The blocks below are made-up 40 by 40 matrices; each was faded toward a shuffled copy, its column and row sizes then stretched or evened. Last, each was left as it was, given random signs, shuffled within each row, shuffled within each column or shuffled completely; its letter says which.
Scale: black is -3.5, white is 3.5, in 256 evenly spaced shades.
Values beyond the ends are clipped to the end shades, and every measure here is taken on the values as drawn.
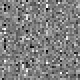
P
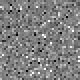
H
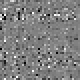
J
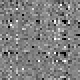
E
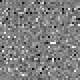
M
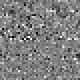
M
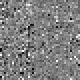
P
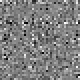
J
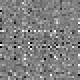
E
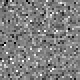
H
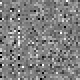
J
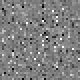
P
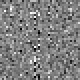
P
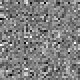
J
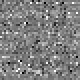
M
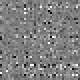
E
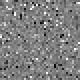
H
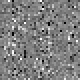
P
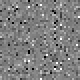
P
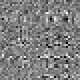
E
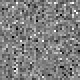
P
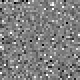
H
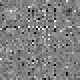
E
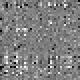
E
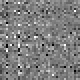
J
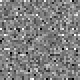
M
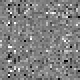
J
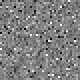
H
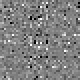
J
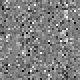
P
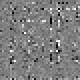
J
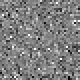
H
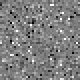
H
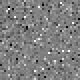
H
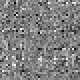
J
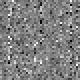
P
